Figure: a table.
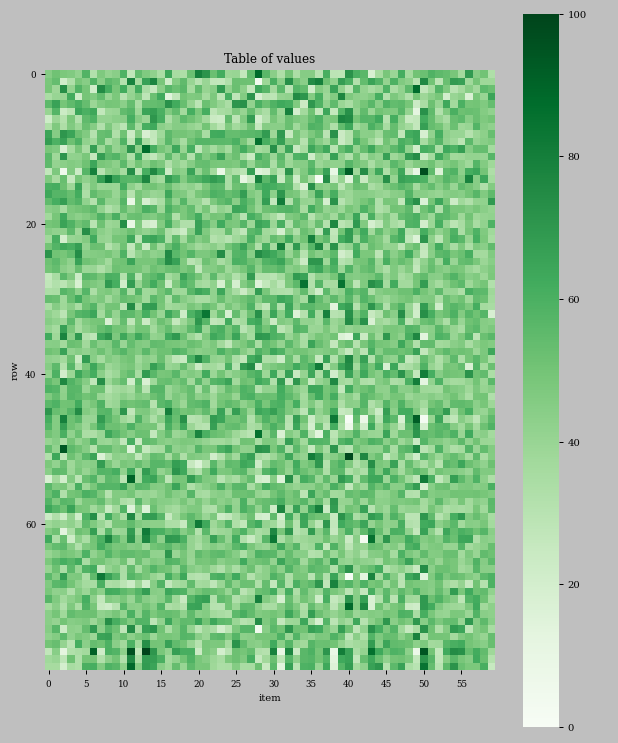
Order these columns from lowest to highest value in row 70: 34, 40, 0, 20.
34, 0, 20, 40
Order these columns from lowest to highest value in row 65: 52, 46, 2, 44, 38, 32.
44, 52, 46, 32, 2, 38
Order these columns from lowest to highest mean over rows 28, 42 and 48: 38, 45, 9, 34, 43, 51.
38, 51, 45, 9, 43, 34
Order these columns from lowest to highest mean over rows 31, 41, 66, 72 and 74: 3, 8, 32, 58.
58, 8, 3, 32
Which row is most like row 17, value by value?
8
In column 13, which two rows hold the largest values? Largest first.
77, 10
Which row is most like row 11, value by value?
2
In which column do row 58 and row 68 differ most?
10
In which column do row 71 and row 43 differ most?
40
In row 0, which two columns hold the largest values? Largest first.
28, 20
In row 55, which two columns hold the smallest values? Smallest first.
50, 40
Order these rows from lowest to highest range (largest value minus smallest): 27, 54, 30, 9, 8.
30, 27, 8, 9, 54
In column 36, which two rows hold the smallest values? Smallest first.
14, 48
